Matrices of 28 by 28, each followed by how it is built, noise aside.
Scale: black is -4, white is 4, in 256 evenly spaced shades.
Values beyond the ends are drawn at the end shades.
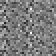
repeating rows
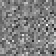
low rank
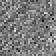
Hankel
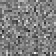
low rank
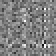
low rank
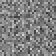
repeating rows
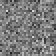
repeating rows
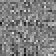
low rank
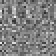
low rank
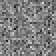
repeating rows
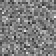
noise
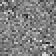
block diagonal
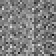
repeating rows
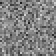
noise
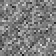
Hankel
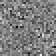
block diagonal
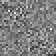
block diagonal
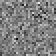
noise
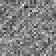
Hankel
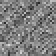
Hankel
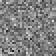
noise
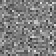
repeating rows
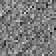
Hankel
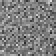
repeating rows
